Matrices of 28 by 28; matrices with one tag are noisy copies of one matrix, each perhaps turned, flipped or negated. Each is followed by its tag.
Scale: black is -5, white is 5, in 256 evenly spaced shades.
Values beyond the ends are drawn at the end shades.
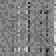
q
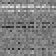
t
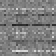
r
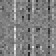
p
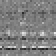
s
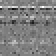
s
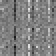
p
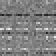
p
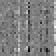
q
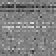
t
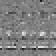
s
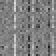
p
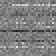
r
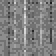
r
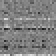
q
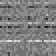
p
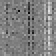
t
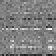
q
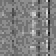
s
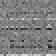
q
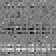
t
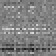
t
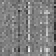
q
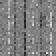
r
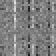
p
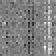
t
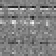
s
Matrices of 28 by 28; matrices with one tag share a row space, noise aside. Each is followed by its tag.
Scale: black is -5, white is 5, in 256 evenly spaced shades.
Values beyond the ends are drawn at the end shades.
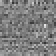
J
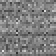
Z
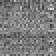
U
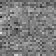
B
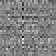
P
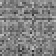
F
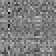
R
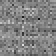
P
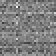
Z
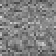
B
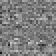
B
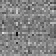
Z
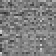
B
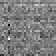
R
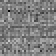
R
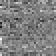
B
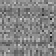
U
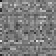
B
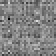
R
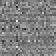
Z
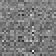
F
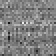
R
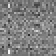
R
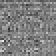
R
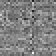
F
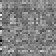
B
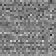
U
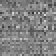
J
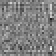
U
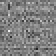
R
